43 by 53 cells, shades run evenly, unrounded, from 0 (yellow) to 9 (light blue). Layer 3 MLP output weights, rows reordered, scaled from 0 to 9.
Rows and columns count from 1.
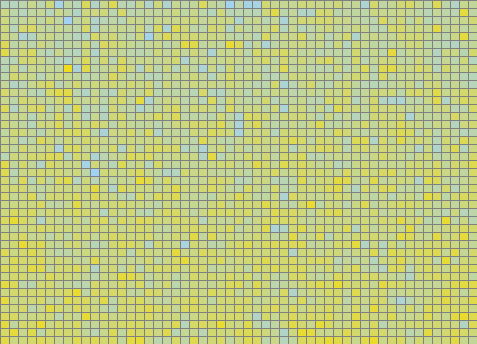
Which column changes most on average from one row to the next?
52
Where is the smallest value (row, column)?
9, 8
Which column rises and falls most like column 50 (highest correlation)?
2
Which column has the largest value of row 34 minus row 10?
43
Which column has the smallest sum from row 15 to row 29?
34
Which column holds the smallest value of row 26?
35
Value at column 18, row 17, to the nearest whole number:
7
